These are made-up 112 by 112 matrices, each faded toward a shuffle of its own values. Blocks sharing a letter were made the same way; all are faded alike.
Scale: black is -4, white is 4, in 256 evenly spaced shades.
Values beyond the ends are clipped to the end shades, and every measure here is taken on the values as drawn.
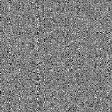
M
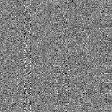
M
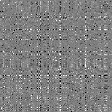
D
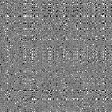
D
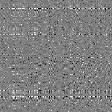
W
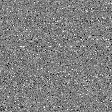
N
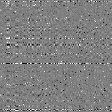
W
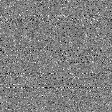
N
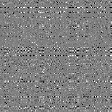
W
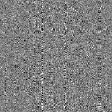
M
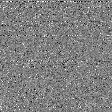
N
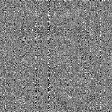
M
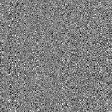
M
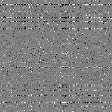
W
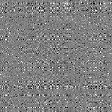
W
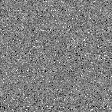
N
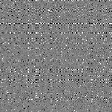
W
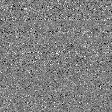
N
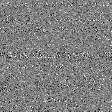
N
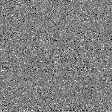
N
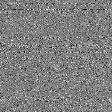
N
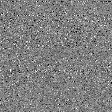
N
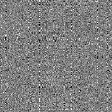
M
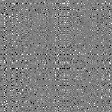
D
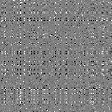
D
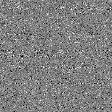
N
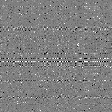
W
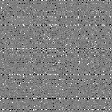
W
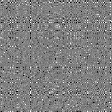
D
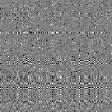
D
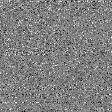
N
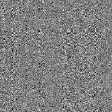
M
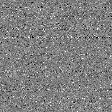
N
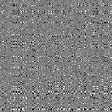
W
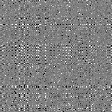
D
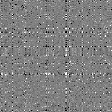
D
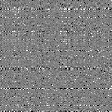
W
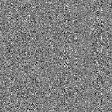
M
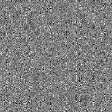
M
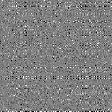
W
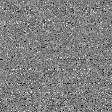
N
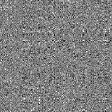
M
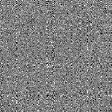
M
